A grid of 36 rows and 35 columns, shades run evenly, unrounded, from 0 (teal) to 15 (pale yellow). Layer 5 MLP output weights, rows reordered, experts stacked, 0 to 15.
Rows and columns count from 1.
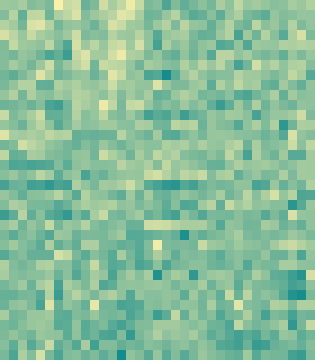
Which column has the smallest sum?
7
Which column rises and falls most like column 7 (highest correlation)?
8
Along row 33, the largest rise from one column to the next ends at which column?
27
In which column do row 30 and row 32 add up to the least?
33
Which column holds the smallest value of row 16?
28
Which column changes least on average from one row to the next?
15
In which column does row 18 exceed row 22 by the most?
23
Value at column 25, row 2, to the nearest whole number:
5
